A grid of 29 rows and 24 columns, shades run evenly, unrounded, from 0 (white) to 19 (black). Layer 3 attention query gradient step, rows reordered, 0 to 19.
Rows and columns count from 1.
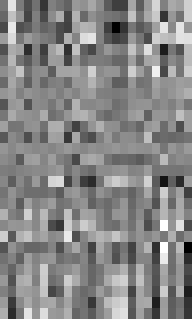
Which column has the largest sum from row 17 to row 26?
24
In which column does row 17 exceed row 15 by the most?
21
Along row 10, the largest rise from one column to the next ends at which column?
4
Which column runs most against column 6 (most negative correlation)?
2
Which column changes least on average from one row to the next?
5
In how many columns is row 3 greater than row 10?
15
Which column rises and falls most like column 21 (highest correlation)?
23
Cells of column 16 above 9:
16
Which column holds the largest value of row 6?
9
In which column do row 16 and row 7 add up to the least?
20
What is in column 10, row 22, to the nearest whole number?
13
